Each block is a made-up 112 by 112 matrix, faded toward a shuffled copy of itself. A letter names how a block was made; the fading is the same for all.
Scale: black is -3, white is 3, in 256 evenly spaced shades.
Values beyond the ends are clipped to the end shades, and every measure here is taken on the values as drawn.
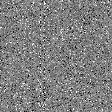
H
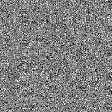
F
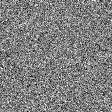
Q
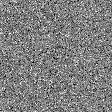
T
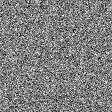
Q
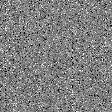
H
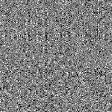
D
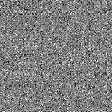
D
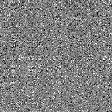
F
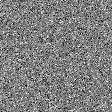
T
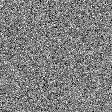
Q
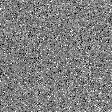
H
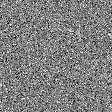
T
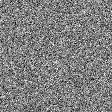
Q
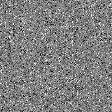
H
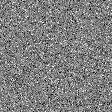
T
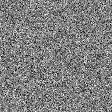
Q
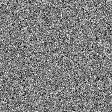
Q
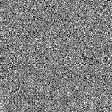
D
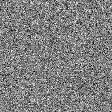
Q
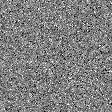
T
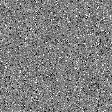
H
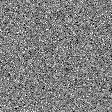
T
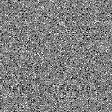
D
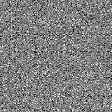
F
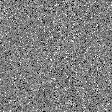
H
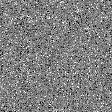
H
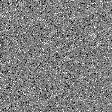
H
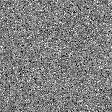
T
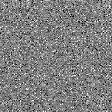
D
